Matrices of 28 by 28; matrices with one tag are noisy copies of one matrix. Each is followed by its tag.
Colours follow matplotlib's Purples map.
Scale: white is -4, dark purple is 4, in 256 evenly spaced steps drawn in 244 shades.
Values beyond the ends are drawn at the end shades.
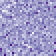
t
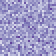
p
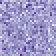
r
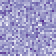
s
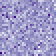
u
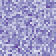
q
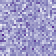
r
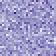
u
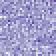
p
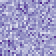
t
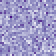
s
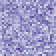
p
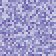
p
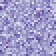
q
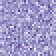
p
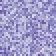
s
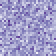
p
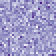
t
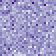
s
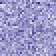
r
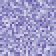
u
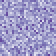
u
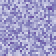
p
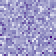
p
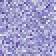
q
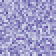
u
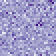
u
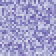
p
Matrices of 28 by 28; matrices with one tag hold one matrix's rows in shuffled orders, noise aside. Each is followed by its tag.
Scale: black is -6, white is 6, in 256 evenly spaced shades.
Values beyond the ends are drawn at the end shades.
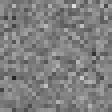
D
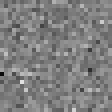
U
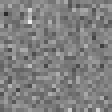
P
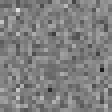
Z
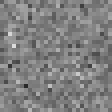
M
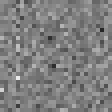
Z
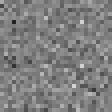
D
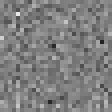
Z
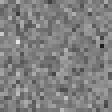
Z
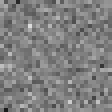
P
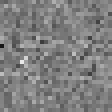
U
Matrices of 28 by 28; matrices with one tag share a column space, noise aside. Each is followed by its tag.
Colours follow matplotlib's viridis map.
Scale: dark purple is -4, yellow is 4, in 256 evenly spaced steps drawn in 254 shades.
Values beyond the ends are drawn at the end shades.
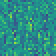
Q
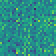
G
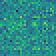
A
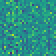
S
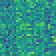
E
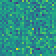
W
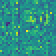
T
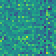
S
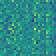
A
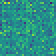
W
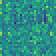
T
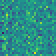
S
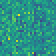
T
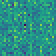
E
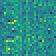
S
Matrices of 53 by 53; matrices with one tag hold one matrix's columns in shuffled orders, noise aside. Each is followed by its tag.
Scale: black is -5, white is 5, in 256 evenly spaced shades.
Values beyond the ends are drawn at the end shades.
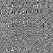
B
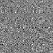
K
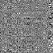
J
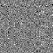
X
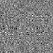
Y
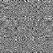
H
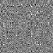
X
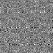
K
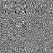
B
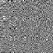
H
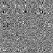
B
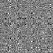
J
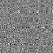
K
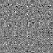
X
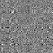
K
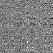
J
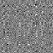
X
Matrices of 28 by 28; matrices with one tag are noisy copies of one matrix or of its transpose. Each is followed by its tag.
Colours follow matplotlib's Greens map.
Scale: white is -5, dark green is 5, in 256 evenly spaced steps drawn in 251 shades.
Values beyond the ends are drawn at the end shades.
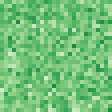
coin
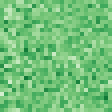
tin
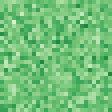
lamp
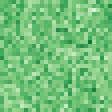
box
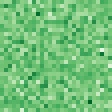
lamp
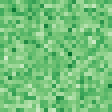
coin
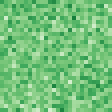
coin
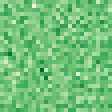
lamp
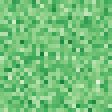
lamp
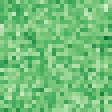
box
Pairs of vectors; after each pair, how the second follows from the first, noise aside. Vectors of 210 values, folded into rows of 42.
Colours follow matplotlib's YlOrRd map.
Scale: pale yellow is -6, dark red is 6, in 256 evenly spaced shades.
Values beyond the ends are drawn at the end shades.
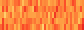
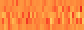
reversed, partly zeroed.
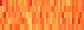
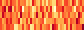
reversed, scaled up.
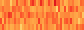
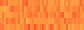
reversed, shrunk.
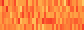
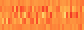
wrapped around, partly zeroed.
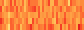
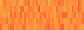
wrapped around, negated, shrunk.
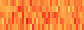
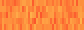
wrapped around, negated, shrunk.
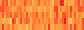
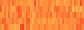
reversed, shrunk.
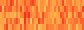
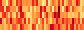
reversed, scaled up.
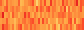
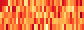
reversed, scaled up.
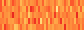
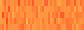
wrapped around, negated, shrunk.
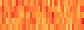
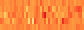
wrapped around, partly zeroed.
